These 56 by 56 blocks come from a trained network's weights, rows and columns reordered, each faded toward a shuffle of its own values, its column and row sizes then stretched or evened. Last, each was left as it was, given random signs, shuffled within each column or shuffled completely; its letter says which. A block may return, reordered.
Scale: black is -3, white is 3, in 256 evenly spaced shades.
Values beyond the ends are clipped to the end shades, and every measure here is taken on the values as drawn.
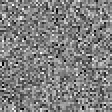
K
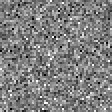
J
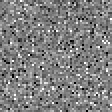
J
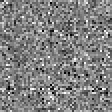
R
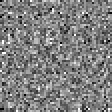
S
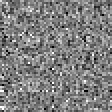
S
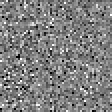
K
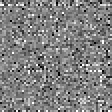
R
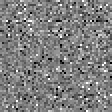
R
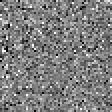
R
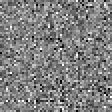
R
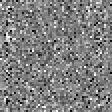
K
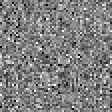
S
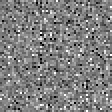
K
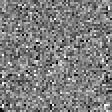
R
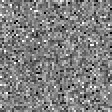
J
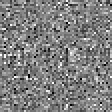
S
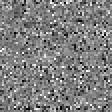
R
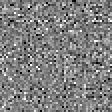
S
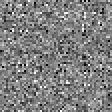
R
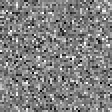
R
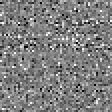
R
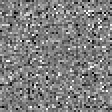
R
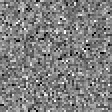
J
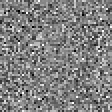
R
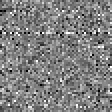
R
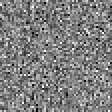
K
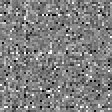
R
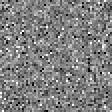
K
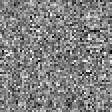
R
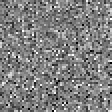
K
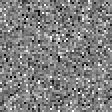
K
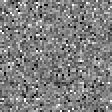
K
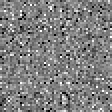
S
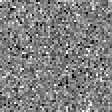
K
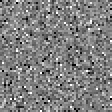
K
